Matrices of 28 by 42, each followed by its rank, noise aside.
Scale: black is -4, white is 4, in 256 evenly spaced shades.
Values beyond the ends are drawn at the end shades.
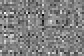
five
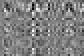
two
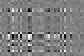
one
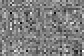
five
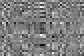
three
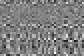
two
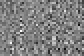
five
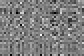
four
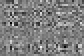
four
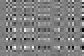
one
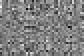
four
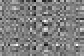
three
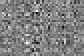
four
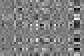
two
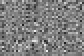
five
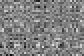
five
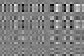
one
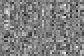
five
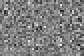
five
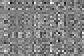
four
